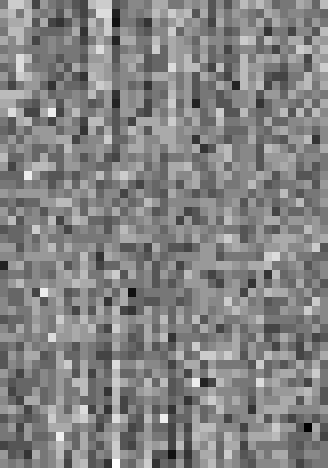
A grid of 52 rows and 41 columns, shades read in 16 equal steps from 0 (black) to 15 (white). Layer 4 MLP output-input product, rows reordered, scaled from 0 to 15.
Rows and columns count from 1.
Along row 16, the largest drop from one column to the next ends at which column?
40
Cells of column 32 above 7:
31
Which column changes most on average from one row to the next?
39
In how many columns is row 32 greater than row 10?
19
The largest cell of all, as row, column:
52, 15
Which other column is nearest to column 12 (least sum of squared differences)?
3
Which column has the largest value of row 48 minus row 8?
27
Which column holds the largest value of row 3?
14
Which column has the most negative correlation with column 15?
22
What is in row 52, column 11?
11
